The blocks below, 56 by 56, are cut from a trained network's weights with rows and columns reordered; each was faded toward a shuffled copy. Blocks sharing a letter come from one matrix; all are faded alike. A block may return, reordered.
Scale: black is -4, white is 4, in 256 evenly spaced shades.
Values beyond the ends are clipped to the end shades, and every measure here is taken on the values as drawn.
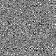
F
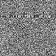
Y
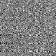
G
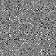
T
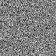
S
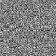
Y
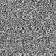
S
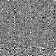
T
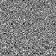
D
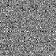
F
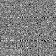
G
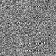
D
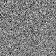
S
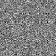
D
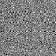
G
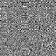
G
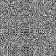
D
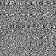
Y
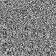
S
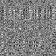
Y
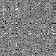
T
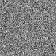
S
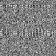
Y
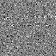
F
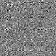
G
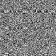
Y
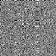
G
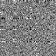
G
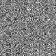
D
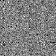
T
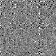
T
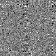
T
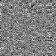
G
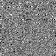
F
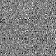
G
